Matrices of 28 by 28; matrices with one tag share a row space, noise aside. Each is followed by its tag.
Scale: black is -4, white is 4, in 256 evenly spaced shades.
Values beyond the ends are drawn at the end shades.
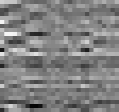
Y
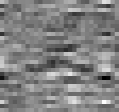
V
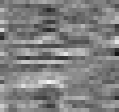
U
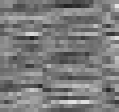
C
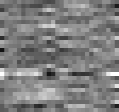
U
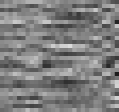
C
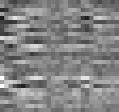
Y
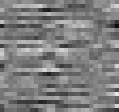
U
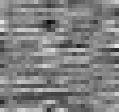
U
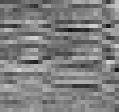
C
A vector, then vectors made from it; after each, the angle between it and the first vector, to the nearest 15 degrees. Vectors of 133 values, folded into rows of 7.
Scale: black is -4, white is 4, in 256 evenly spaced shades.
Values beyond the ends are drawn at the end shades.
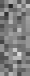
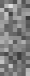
120 degrees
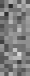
15 degrees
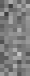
15 degrees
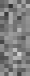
15 degrees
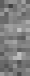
45 degrees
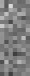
120 degrees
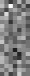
165 degrees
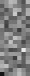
105 degrees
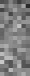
105 degrees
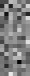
30 degrees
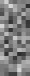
120 degrees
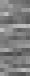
105 degrees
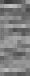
105 degrees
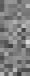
60 degrees
